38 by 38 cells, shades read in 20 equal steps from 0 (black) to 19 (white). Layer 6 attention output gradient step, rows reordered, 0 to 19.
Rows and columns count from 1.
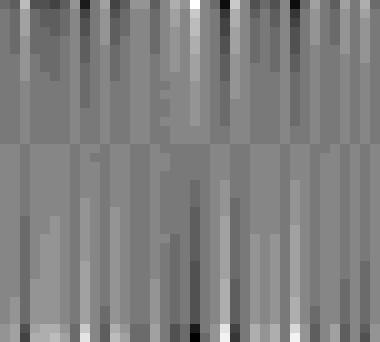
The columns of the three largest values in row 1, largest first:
20, 24, 3
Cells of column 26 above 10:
12
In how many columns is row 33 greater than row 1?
22
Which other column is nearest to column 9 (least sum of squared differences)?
30
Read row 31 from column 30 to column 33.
12 10 9 10
